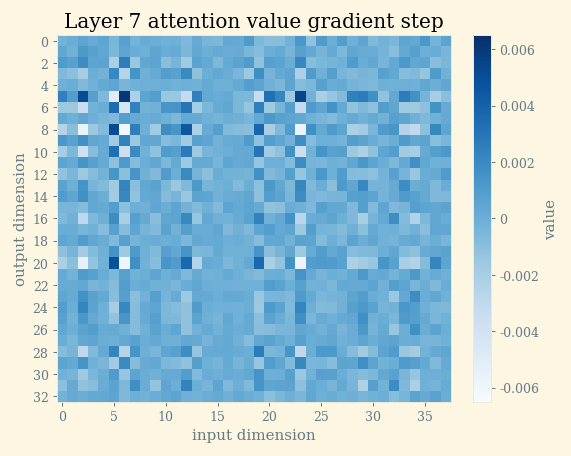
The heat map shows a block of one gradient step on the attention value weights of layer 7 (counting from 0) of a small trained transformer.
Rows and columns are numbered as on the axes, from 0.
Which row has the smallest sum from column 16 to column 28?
8
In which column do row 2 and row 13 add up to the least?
5
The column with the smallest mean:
2
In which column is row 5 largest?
6
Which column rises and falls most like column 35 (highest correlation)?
18
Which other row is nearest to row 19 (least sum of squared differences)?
12
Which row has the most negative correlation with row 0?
17
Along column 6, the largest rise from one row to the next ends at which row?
9
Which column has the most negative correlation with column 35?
24
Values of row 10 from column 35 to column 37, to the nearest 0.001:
0 0.001 0.001
